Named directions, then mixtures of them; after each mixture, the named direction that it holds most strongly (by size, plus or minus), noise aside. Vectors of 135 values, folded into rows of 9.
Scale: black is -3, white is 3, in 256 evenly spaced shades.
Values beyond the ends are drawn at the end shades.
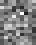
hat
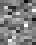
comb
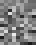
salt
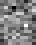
comb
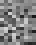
salt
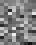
salt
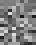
salt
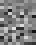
salt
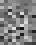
salt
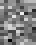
hat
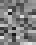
salt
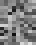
salt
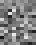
salt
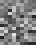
salt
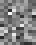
salt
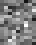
comb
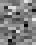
comb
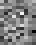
hat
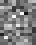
hat
